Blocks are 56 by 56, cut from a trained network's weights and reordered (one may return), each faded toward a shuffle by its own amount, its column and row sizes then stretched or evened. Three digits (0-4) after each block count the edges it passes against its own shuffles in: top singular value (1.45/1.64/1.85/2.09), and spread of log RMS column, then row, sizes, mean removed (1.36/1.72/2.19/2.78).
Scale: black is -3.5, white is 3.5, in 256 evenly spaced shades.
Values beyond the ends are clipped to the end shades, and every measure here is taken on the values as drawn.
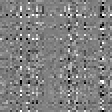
4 4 3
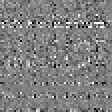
2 2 4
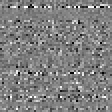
2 1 4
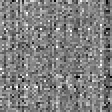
3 2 2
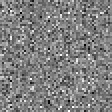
0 3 0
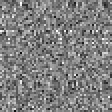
3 0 2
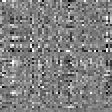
4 3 4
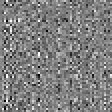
4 4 2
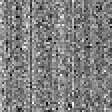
3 1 1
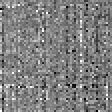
3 3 2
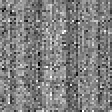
4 2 1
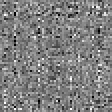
3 3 2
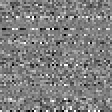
2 0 4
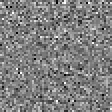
0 1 2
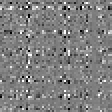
3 4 4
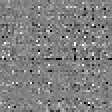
0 2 3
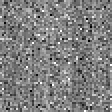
0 0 1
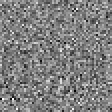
2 0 1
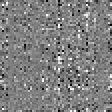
0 4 2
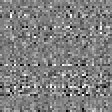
2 2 4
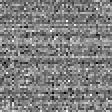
3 1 0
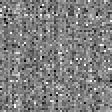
0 1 1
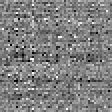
2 2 1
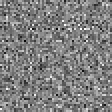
1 0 2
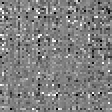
0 3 4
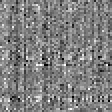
3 0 2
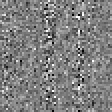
0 4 0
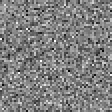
0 0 0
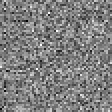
2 1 0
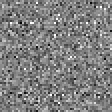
0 1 2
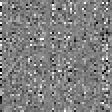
1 4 2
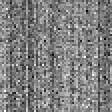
4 1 1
